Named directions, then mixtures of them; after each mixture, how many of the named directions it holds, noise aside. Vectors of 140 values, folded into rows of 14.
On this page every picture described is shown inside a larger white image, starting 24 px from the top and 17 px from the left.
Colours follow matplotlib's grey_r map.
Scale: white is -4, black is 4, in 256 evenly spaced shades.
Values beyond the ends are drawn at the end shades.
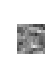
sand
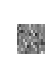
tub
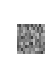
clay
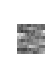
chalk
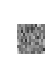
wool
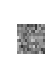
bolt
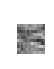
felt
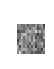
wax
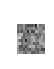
three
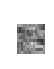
two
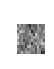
two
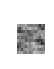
three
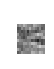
one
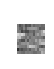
one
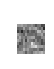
three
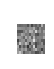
four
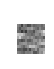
one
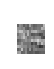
one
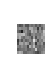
four
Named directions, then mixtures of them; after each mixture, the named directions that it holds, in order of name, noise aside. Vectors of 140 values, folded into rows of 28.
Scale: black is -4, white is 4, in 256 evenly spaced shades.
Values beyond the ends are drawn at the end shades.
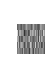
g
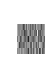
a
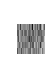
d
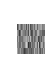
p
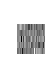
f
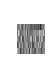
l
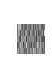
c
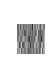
a, d, p.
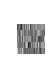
f, p.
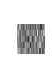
a, l.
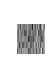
a, d.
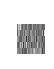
c, f.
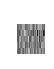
a, g, l.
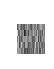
a, g, p.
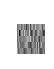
d, g, p.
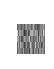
g.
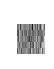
d.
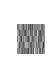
a, f, p.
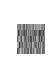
a, l.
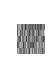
c, d, l.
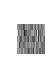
a, g.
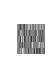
a, f, l.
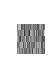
c, g.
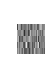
c, g, p.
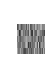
p.
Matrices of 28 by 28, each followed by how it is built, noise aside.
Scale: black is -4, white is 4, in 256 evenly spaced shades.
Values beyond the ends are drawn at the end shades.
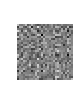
low rank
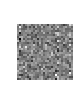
uneven columns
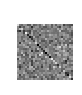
diagonal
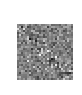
banded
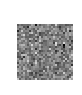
uneven columns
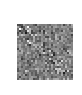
banded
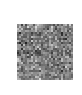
blocks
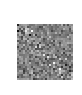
banded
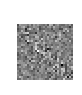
banded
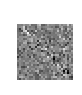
banded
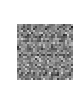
repeating columns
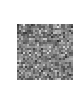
blocks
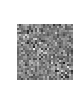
banded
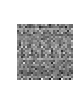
repeating columns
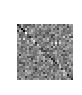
diagonal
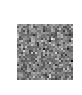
repeating columns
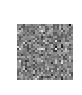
low rank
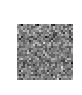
repeating columns
